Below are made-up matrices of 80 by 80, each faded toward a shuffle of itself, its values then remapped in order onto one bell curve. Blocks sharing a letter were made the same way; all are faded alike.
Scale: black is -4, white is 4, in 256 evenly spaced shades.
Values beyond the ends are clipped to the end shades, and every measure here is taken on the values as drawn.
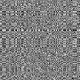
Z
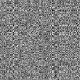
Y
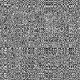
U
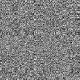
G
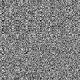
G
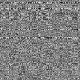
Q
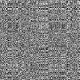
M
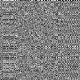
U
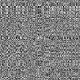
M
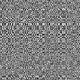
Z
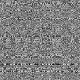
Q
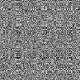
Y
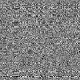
Q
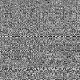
Q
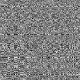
Q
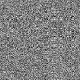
G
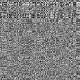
U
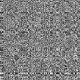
Y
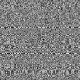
Q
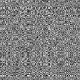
U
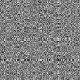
M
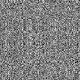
G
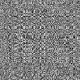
M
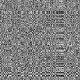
Z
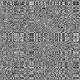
Z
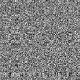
G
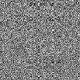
G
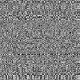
U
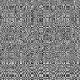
Z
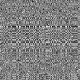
Z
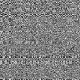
U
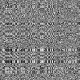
Z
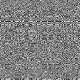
Q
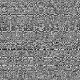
Q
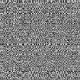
U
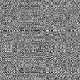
U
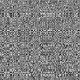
U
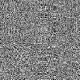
G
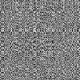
M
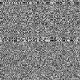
Q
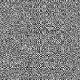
Y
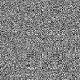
G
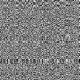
M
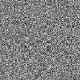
G
